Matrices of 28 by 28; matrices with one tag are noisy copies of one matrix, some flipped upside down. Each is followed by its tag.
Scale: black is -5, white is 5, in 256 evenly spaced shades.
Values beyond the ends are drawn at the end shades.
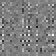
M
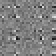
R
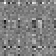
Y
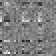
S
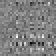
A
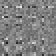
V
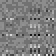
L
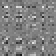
V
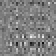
A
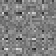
V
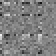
S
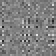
M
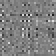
M
